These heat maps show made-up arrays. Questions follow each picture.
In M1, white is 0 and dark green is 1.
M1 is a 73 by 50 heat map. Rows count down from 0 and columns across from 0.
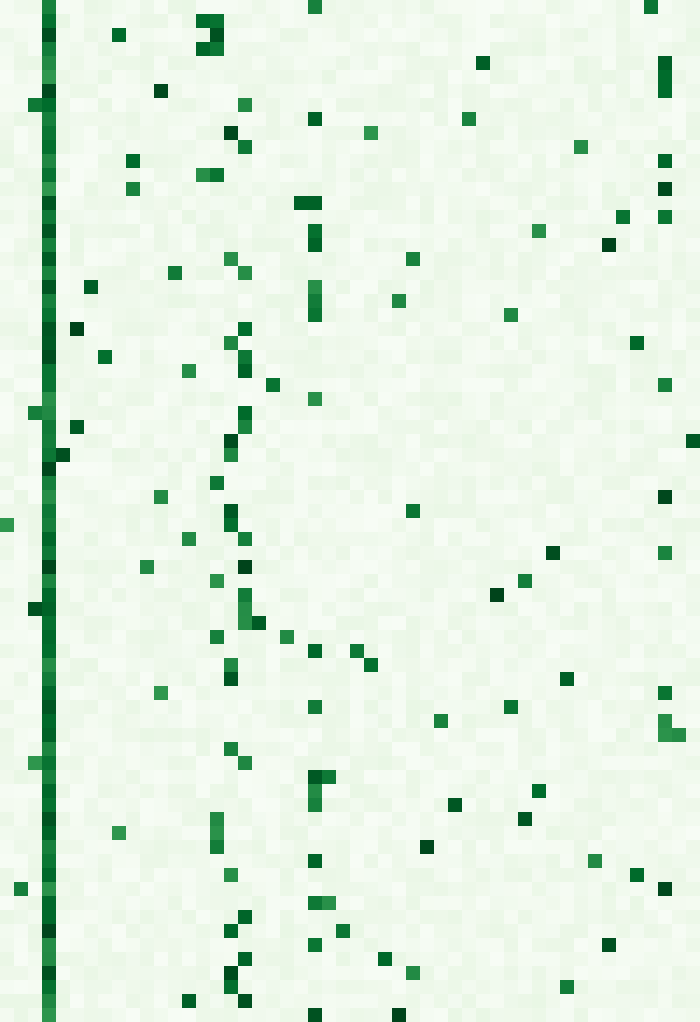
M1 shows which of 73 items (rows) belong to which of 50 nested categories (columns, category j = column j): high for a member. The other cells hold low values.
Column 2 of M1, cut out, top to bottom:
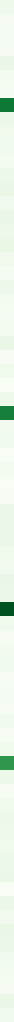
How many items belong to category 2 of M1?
4
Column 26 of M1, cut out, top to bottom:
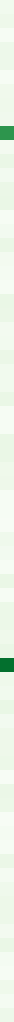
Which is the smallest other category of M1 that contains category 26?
16
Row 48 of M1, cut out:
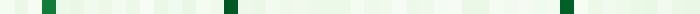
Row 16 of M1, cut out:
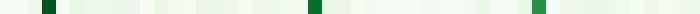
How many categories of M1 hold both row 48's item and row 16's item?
1
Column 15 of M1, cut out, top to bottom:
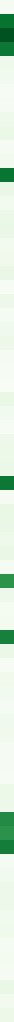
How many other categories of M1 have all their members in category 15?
5
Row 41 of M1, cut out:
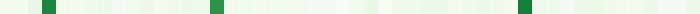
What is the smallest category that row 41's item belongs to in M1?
37
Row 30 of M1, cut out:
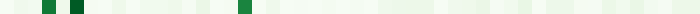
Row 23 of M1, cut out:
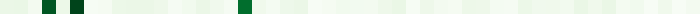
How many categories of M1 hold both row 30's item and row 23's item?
3
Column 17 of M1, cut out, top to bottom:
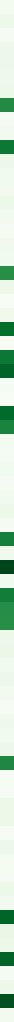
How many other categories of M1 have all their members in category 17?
10
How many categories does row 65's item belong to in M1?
2
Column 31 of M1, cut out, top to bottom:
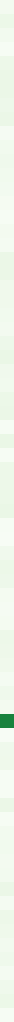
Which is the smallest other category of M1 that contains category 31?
47
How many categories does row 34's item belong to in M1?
2
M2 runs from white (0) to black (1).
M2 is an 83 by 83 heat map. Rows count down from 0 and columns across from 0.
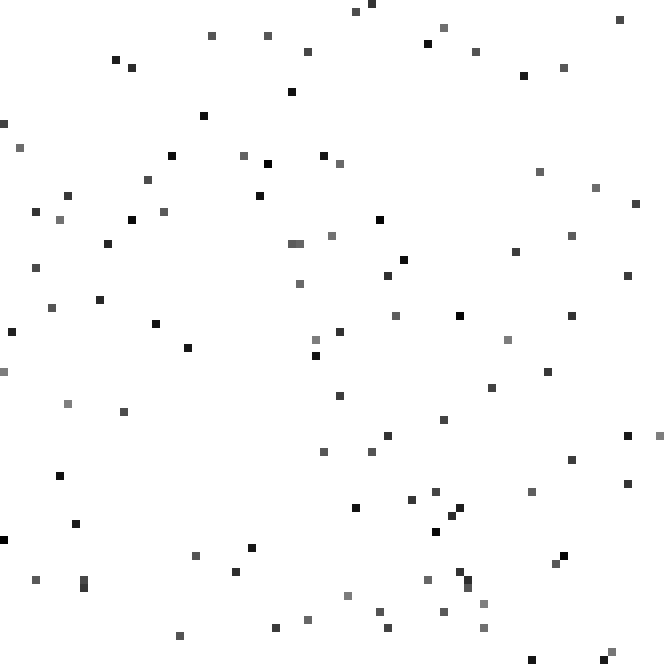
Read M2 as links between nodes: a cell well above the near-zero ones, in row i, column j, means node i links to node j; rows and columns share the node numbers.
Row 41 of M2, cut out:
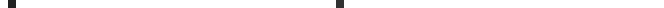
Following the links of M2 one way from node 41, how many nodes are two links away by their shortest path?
3
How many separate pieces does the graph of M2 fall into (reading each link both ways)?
10
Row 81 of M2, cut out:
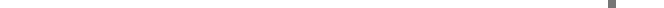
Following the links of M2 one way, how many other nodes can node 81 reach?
3
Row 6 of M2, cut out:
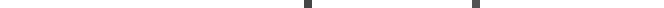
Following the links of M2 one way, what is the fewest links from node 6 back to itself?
2
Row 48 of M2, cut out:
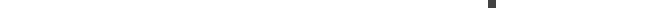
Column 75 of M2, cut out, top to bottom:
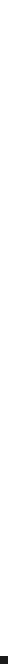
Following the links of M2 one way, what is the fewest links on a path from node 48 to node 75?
4
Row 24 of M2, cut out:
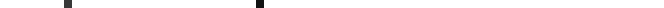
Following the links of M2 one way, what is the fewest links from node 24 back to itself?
4
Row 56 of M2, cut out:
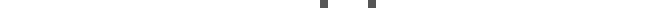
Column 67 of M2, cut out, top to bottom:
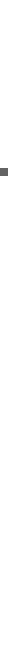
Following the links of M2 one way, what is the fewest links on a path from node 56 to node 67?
4
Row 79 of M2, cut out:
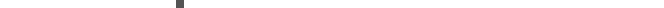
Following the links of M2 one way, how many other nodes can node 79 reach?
10
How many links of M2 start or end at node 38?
3
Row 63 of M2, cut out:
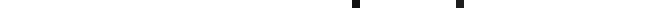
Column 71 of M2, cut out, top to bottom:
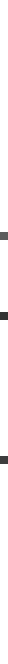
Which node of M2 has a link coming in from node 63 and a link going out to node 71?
node 57
